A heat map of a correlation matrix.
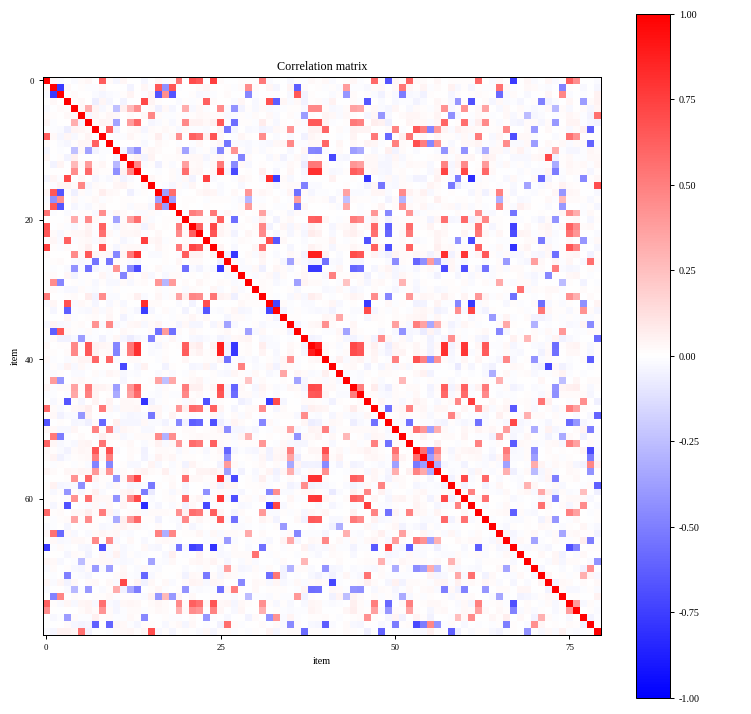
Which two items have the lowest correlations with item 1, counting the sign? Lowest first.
2, 36
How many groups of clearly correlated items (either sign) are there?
9
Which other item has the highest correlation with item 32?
14
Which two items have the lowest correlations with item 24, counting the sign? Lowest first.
67, 49
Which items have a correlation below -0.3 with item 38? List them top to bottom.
10, 27, 73
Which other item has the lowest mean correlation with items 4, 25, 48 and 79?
27
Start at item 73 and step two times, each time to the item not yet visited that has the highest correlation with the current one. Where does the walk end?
10
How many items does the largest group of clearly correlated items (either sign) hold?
16
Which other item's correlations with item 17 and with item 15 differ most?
79
